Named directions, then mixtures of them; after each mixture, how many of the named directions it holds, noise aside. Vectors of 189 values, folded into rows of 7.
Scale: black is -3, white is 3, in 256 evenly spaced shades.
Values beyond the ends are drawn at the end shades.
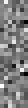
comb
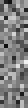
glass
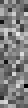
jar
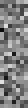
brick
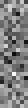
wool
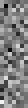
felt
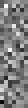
one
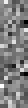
one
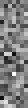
four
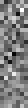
three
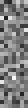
two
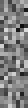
three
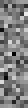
one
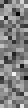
two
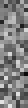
four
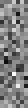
two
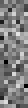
one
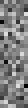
one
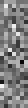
three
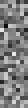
one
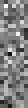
three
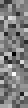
four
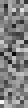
three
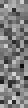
two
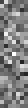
four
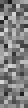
three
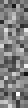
four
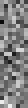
four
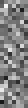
one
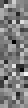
four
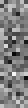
one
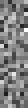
four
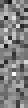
three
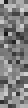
three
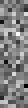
one
